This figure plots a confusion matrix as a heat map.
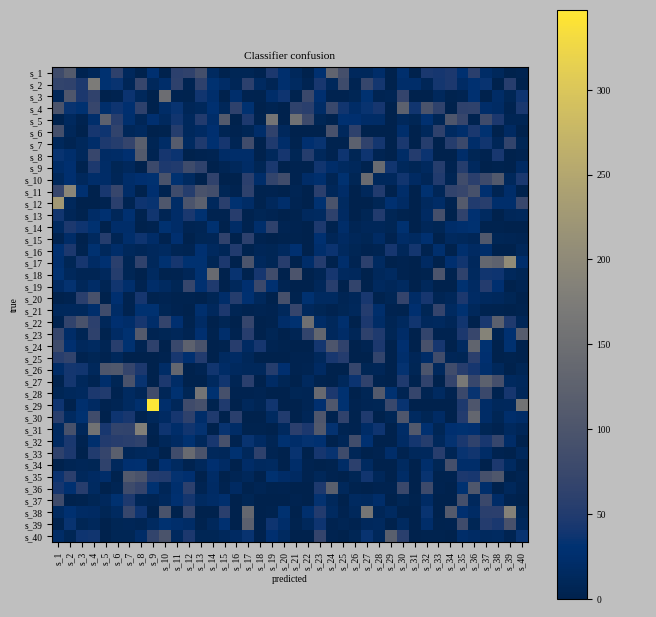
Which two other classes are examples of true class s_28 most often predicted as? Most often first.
s_13, s_23
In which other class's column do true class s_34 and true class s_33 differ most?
s_12
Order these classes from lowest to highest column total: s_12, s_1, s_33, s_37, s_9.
s_33, s_9, s_12, s_1, s_37
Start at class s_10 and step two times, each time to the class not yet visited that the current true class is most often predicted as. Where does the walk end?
s_35
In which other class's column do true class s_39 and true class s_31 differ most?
s_8
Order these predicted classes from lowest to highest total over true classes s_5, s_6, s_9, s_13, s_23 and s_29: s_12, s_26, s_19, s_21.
s_26, s_21, s_12, s_19
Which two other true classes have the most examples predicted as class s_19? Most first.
s_5, s_18
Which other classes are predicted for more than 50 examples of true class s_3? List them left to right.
s_2, s_4, s_10, s_22, s_30
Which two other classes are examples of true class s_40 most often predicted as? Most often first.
s_29, s_10
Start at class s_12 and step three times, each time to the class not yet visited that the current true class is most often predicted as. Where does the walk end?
s_36
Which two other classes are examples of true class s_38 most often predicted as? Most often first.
s_39, s_27
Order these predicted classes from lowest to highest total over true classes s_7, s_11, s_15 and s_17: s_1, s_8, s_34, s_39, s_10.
s_10, s_1, s_34, s_8, s_39
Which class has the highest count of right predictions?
s_22
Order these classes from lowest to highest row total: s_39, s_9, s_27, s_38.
s_39, s_9, s_27, s_38
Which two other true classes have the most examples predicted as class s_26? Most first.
s_7, s_32
